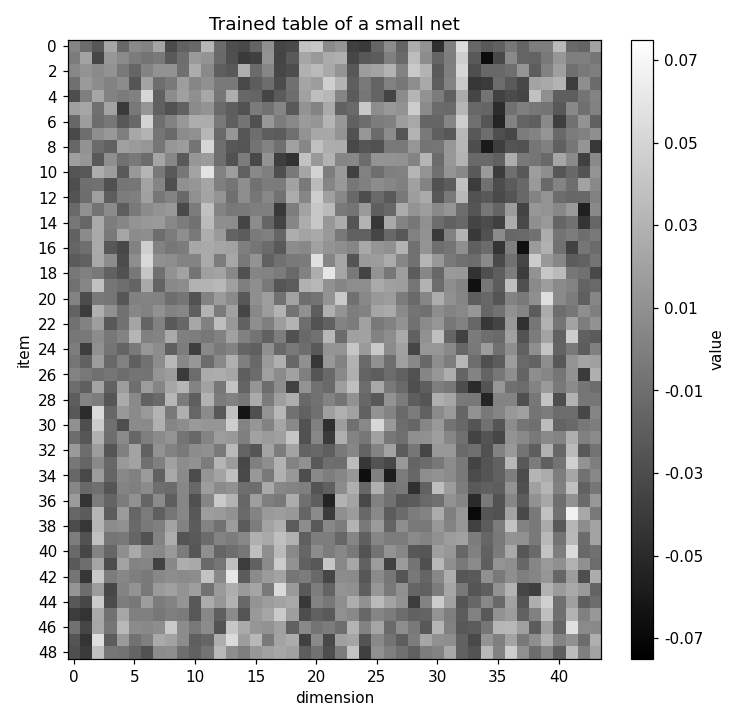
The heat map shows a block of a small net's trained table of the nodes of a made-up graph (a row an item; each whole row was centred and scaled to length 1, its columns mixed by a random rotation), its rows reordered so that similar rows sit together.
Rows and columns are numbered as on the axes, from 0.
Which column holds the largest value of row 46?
41
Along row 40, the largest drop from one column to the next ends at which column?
42
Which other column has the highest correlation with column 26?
24
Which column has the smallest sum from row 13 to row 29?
37
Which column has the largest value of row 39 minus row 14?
17
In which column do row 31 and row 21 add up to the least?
1
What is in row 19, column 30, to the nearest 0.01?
-0.01
